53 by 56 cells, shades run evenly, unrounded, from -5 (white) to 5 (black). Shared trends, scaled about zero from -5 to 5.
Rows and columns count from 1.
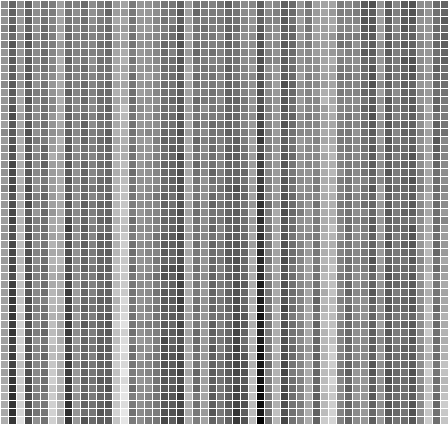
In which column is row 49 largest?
33
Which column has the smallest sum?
16
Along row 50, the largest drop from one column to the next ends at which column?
3
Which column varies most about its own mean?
56
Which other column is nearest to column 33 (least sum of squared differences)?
2
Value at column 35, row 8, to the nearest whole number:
0
